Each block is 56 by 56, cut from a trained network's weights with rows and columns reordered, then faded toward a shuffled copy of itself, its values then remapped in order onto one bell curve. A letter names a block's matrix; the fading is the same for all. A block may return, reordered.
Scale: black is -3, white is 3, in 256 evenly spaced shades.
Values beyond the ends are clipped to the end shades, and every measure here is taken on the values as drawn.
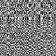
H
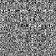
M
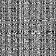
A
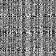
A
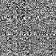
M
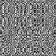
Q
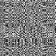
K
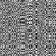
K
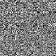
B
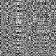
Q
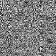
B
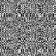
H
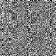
M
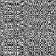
H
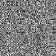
B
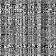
A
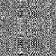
H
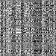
A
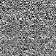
B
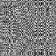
K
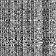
A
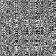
H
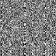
M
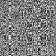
Q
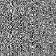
M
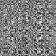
H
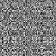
Q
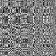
K
